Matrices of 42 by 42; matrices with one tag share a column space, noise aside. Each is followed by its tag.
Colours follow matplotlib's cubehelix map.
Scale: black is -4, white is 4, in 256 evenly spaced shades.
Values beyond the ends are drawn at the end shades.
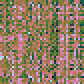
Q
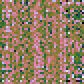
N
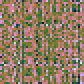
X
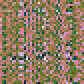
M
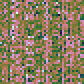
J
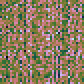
Q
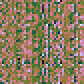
X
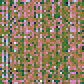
N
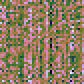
N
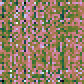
N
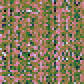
M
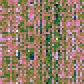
Q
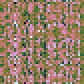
X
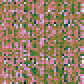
X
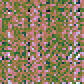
M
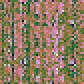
X
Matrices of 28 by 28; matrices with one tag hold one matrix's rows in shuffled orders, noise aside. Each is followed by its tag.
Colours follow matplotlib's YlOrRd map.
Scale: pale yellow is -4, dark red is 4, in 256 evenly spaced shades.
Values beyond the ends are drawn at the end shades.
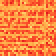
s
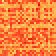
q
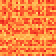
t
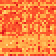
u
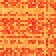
s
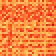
t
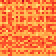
t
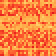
q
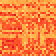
u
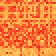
q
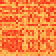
u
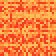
q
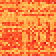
u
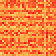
s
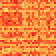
u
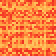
t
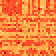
u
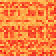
s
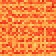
t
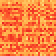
u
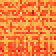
q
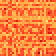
t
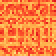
q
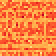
t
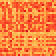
t
